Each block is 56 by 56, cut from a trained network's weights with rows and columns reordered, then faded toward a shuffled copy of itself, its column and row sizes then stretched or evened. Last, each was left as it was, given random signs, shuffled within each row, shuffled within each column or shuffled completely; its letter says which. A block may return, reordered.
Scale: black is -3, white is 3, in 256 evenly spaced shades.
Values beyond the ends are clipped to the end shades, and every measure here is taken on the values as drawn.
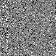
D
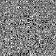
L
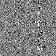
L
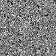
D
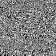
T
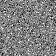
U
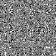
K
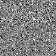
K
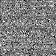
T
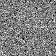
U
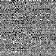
L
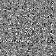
K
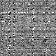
L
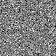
U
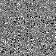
K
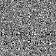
K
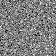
U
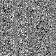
D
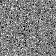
U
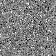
U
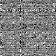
L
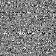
T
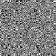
L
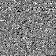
T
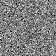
U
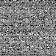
T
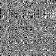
L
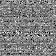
T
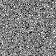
T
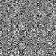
L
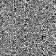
D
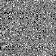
K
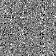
K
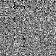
K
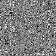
K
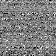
T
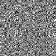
L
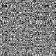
L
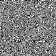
T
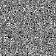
K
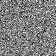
U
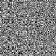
L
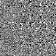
K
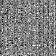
L
